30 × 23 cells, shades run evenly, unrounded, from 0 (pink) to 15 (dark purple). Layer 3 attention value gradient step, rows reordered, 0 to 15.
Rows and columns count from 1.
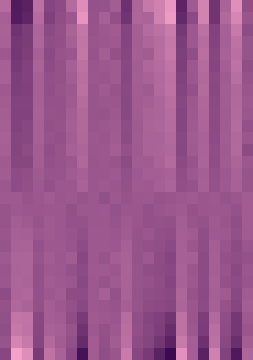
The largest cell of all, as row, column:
30, 16
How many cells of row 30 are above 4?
18
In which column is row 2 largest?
2
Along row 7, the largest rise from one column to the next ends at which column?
17
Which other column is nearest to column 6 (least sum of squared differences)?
9
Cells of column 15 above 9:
4
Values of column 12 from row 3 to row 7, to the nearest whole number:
9 9 9 9 9
